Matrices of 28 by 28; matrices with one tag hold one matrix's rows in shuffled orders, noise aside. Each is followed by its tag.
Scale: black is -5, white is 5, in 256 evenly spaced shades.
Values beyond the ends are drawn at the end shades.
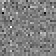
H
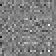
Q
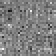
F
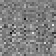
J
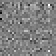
Q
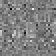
J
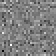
H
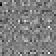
Q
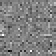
F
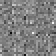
J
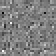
H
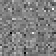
J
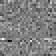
F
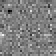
F
